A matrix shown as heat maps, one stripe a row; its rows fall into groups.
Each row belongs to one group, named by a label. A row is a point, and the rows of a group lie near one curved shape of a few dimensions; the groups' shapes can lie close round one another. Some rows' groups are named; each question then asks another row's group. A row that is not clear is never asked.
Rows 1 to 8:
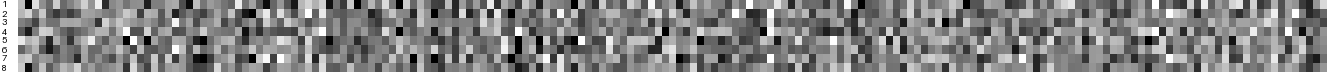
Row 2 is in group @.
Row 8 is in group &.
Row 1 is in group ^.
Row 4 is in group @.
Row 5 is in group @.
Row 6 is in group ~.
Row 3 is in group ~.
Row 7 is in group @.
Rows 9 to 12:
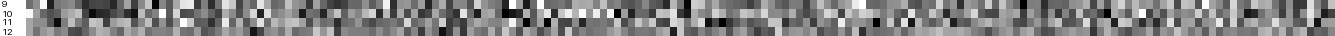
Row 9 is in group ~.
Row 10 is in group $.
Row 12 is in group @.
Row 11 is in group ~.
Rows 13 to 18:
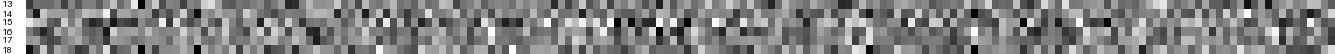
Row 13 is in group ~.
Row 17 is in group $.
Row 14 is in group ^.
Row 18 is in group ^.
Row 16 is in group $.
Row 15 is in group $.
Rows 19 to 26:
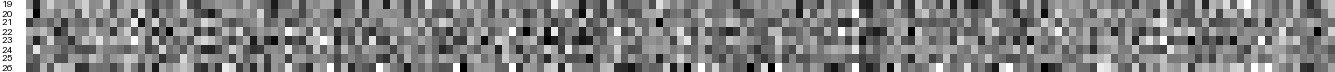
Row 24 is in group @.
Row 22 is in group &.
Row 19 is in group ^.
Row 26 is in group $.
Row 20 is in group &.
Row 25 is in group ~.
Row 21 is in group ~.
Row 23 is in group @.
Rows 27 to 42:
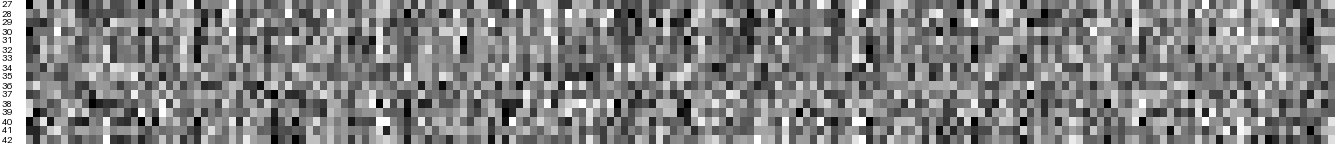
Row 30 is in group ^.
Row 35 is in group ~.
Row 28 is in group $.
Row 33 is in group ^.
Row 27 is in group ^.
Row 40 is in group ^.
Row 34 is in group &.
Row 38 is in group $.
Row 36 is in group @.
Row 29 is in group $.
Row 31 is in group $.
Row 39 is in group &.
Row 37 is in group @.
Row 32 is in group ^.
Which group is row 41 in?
^
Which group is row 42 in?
^
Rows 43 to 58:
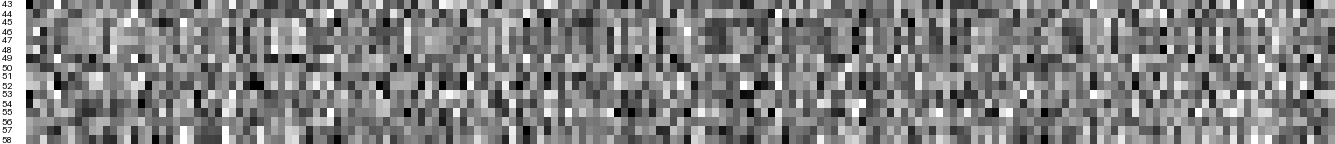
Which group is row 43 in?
^
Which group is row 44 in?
@
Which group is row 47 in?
~
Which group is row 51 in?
@
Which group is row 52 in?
@
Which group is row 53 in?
^
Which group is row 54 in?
^
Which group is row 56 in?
@
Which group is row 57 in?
~
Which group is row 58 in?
~
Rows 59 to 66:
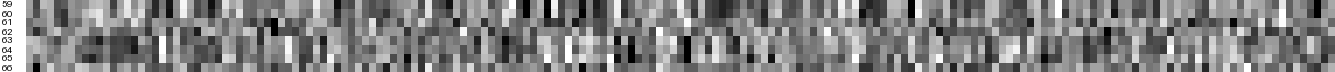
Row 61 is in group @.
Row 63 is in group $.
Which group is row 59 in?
&
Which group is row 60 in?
&
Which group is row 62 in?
^
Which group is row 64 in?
$
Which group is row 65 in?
$
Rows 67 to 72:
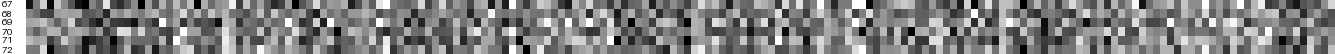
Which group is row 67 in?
^
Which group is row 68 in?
$
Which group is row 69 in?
$
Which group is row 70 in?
~
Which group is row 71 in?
$
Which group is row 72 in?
~
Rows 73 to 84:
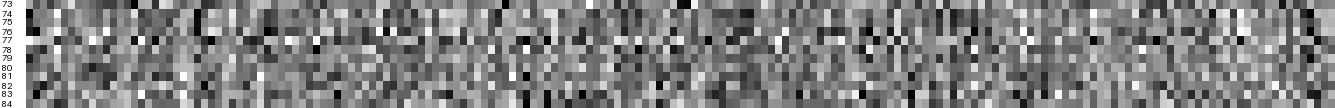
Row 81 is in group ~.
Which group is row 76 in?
^
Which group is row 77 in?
@
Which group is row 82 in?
$
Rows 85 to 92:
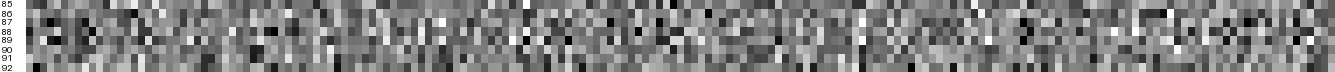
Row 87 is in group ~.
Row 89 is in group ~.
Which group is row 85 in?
~
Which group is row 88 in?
@
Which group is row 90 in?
@
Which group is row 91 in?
@
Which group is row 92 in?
&
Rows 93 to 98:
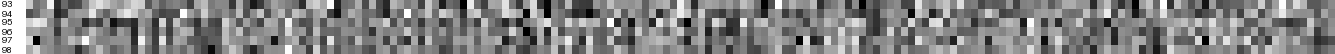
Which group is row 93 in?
@
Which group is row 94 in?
~
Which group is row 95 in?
$
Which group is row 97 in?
&
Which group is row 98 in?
@
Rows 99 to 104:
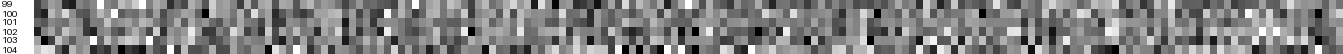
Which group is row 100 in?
^
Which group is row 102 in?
$
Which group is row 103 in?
&
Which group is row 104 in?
$
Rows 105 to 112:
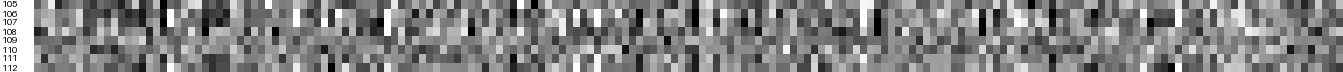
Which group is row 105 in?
~
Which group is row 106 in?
$
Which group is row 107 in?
$
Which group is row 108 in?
^
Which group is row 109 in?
~
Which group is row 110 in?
$
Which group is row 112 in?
$
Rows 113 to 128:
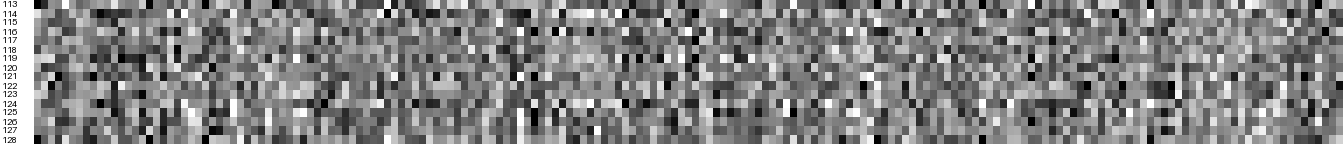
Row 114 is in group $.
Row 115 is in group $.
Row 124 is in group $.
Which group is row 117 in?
$
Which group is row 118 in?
^
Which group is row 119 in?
$
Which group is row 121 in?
~
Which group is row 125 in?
~
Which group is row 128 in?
^
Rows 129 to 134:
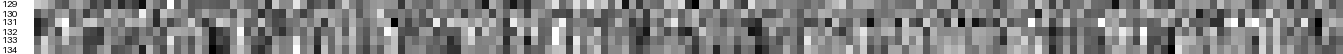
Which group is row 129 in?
$
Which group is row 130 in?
@
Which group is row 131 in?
^
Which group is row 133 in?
@
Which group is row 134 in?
@
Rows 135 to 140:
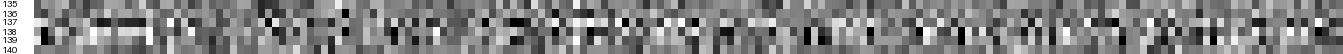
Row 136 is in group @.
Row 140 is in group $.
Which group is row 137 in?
$
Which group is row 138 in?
&
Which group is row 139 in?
&
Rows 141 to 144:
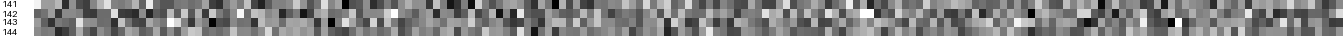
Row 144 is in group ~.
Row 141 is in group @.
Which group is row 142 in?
^
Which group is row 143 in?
$
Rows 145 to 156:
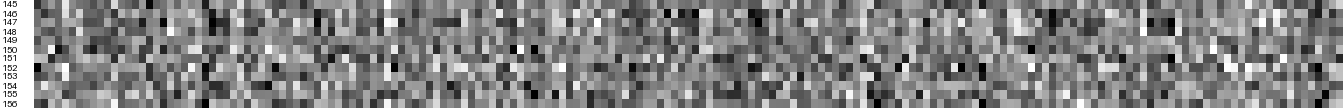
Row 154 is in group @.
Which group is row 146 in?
$
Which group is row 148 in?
$
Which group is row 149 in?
~
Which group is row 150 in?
~
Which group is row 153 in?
^
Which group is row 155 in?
&
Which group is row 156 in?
^
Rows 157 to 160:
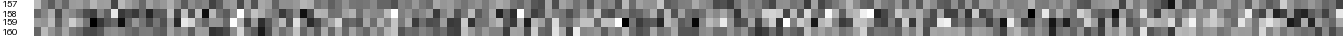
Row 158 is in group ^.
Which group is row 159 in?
$
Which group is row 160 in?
@
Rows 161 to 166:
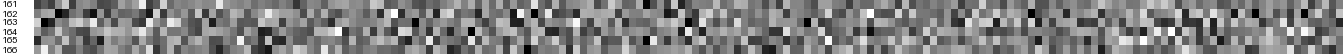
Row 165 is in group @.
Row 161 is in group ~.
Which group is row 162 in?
~
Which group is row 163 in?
&
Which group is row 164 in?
@
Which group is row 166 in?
@
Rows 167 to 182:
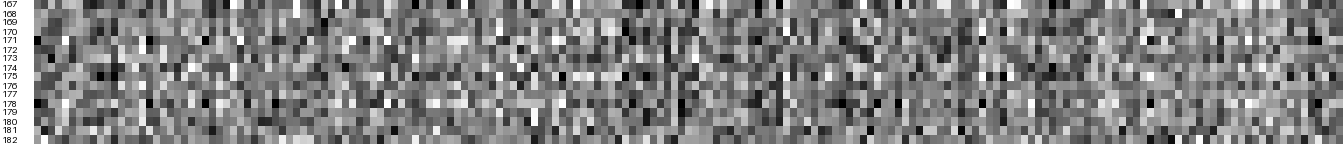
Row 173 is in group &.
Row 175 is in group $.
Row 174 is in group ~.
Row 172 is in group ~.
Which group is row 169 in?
$
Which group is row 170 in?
$
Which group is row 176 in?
~
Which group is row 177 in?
$
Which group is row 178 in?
^
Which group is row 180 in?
@
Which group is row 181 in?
&
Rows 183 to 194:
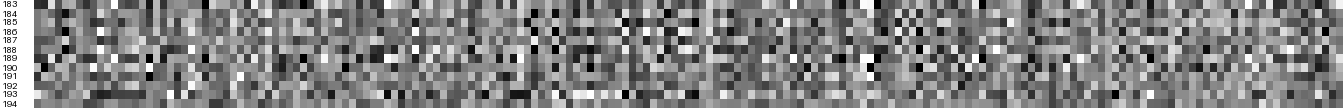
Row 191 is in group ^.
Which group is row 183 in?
^
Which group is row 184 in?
~
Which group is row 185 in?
$
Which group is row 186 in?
~
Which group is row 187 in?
~
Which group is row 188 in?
~
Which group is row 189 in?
^
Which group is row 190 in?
&
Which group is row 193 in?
$
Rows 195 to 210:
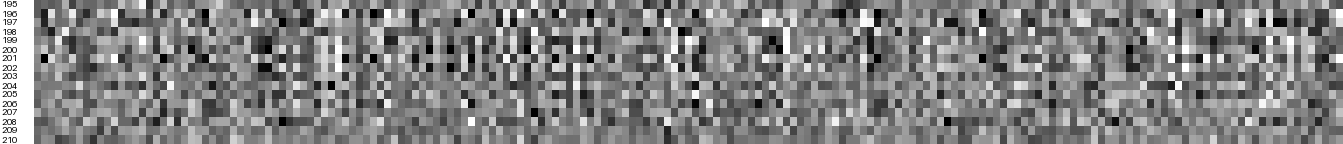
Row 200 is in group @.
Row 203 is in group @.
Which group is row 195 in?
~
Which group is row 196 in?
^
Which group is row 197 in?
^
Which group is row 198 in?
~
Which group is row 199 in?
@
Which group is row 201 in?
^
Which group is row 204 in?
$
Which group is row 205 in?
@
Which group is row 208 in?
^
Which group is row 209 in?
~
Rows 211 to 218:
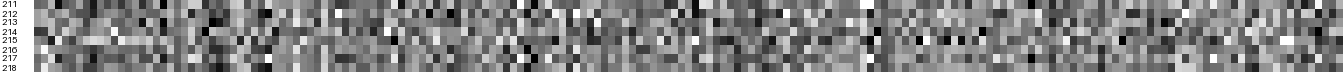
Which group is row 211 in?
~
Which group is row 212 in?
@
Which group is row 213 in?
@
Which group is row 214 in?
^
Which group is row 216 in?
@
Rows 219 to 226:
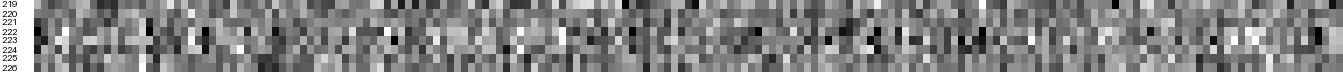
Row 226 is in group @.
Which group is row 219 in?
$
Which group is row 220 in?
~
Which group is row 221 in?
~
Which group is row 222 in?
^
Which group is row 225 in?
@
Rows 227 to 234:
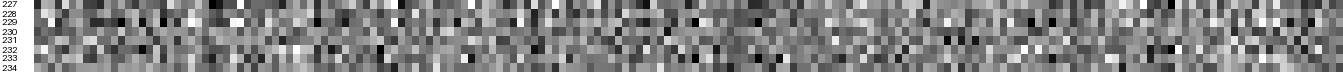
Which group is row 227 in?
@
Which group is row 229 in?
~
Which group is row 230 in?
~
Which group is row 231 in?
^
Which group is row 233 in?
$
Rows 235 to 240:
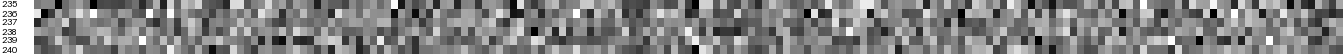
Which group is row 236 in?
&
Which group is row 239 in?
@
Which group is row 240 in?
$
